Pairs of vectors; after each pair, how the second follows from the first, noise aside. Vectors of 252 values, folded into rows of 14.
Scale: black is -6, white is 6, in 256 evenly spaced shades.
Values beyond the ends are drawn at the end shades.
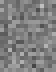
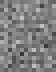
negated.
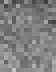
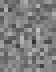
shuffled.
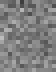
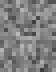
shuffled.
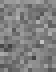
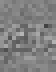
wrapped around, negated, partly zeroed.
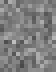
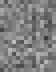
copied.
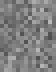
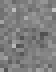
wrapped around, negated, partly zeroed.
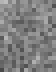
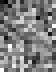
negated, scaled up.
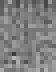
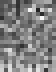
reversed, negated, scaled up.
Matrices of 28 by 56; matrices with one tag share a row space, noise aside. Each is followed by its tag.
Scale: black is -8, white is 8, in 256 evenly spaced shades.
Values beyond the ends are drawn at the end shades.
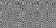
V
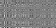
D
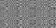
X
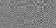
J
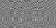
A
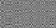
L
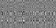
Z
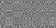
L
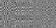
D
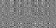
A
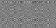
A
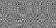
V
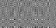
A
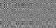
D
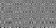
L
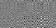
J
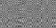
V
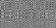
L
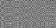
L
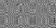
X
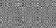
V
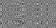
V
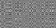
L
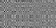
D
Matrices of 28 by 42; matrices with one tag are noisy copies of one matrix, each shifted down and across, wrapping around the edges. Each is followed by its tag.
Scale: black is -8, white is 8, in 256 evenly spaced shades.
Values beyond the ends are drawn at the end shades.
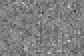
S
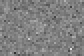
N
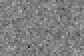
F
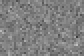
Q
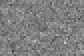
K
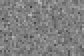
Q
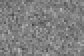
N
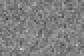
N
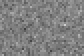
N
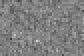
S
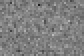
N
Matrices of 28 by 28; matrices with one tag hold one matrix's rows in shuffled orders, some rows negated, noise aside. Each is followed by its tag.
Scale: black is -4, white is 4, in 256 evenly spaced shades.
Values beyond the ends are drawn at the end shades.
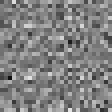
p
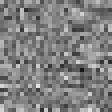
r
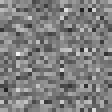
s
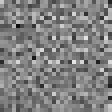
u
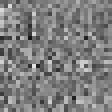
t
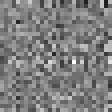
u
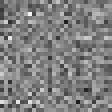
t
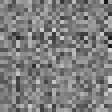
u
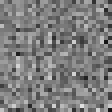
u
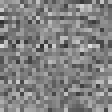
r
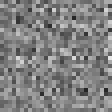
u
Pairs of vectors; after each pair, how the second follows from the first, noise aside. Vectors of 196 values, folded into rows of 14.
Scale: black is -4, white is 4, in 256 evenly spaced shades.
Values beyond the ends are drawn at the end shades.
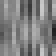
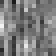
reversed, negated.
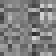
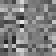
reversed, negated.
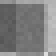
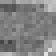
partly zeroed.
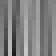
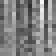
reversed, negated.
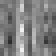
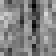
reversed, negated.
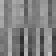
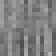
shrunk.
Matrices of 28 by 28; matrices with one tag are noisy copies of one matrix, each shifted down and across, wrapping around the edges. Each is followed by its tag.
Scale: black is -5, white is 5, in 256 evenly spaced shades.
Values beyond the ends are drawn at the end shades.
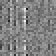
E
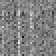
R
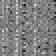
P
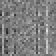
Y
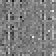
Y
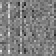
Y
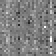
R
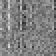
Y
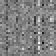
R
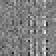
E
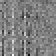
Y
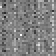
P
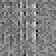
E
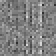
E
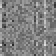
Y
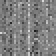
P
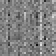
R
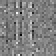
E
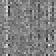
E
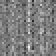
R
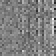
E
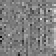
E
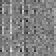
Y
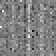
R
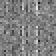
E
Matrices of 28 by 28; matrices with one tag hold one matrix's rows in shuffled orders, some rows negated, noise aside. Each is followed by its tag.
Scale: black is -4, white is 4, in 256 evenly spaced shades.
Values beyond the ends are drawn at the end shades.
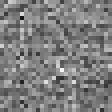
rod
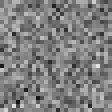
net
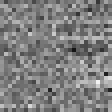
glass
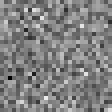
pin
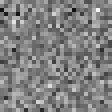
net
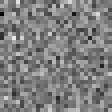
net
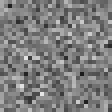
pin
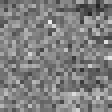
glass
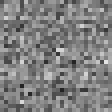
rod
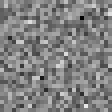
pin
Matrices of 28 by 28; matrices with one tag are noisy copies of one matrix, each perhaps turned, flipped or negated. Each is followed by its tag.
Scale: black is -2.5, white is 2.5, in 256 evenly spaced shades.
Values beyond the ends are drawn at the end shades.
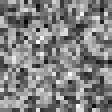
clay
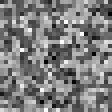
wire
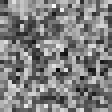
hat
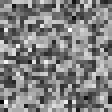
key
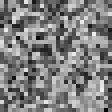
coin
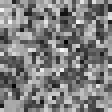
clay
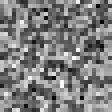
clay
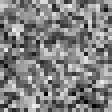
key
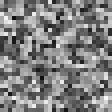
wire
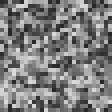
coin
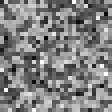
key
